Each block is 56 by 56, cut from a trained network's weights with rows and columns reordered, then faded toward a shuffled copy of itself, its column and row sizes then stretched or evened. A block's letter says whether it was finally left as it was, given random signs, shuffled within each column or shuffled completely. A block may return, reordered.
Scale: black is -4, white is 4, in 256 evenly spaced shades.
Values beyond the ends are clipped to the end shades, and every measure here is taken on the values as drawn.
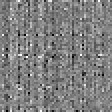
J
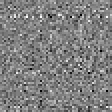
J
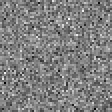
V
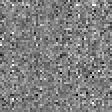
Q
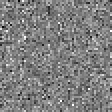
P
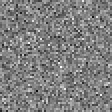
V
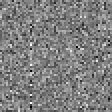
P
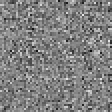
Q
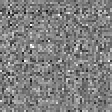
J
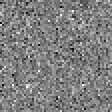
P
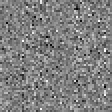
P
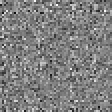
Q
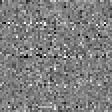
Q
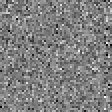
P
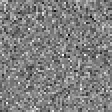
V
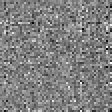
Q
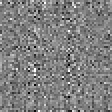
J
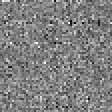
Q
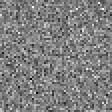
V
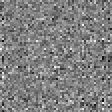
Q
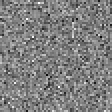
V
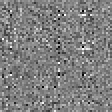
Q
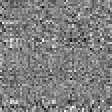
J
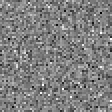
V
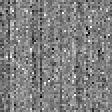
P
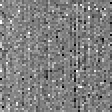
P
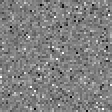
V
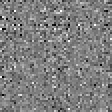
Q
